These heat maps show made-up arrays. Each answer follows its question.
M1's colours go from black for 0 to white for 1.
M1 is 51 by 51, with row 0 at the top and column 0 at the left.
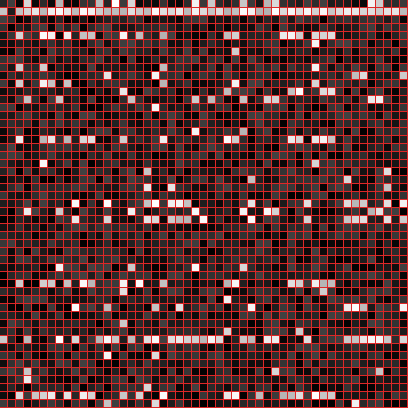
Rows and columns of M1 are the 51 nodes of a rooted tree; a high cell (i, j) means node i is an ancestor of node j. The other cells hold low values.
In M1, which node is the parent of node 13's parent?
50
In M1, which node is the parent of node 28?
37
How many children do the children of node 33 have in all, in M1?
2
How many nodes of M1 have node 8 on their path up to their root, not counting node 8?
4
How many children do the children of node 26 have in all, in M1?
4
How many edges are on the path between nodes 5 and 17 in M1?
4
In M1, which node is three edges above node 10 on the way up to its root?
4
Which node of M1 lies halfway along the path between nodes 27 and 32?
1
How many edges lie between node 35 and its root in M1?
3
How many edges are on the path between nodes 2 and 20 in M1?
2
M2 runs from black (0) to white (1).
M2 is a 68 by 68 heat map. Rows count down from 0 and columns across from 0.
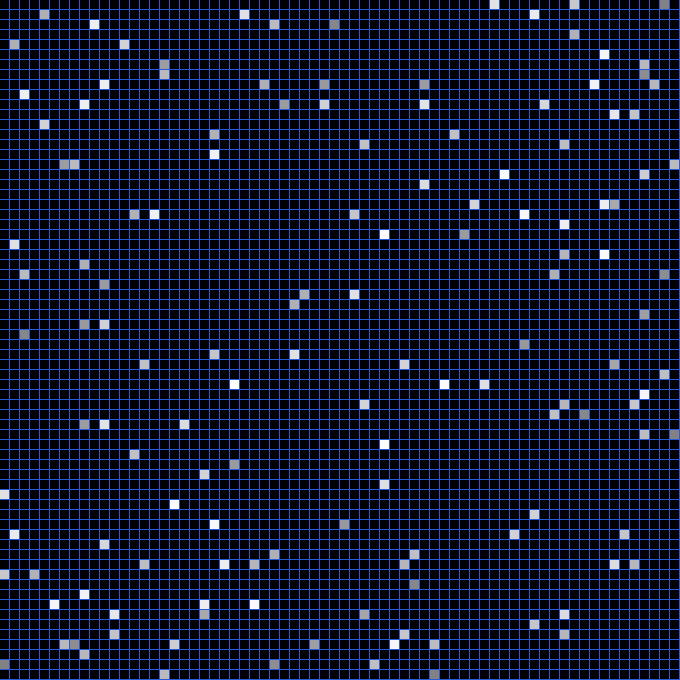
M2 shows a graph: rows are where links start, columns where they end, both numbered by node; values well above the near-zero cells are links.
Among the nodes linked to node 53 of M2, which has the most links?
node 1
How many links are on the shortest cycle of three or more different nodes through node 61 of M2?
4
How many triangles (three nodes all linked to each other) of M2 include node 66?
0
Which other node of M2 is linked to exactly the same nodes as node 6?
node 7
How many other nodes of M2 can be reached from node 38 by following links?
4
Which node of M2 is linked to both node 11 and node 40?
node 63
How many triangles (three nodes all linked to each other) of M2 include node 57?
0
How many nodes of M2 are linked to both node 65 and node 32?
1
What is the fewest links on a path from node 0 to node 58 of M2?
5
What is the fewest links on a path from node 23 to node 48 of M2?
2
